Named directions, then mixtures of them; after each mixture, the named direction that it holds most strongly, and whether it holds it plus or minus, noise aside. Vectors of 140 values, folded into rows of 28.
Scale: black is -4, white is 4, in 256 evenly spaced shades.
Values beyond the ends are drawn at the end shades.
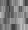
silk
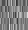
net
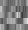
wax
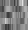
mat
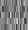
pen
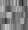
mat, minus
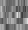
wax, plus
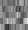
wax, plus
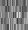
net, plus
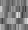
wax, plus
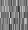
pen, minus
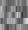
wax, plus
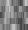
silk, minus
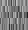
net, minus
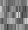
wax, plus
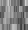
silk, minus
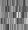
wax, plus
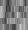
silk, plus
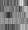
mat, plus
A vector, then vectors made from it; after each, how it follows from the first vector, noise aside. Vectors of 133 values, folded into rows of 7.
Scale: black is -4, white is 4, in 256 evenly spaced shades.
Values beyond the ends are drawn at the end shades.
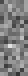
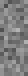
reversed, shrunk.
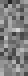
reversed.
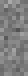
reversed, negated, shrunk.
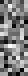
scaled up.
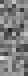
wrapped around.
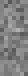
reversed, shrunk.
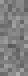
negated, shrunk.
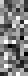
negated, scaled up.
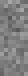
reversed, negated, shrunk.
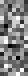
negated, scaled up.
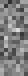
reversed.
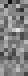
reversed.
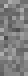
reversed, negated, shrunk.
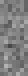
negated, shrunk.
